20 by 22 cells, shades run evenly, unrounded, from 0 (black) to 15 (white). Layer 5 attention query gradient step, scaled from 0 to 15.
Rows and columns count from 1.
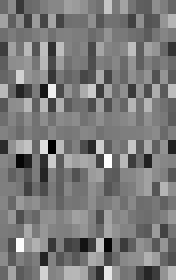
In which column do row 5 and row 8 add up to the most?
6
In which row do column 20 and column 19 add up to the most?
19
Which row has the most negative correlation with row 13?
20
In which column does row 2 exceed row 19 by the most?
22
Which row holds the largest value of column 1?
7
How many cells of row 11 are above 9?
7
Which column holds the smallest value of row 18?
14
